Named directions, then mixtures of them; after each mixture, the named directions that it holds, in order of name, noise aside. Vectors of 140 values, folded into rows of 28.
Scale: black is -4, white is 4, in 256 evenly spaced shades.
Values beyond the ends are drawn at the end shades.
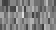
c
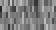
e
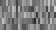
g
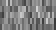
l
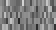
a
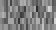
a, l.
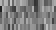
e.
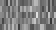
e, g.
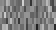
a.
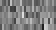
c, e, l.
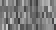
a, e, g.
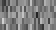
c, g.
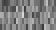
c.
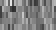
e, l.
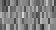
c, g.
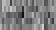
c, l.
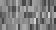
g, l.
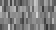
e.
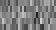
c, g.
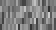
e, g, l.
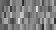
a, c, l.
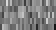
a, l.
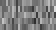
g.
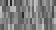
e, l.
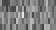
c.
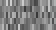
a, e, g.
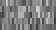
l.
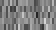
c, e, g.
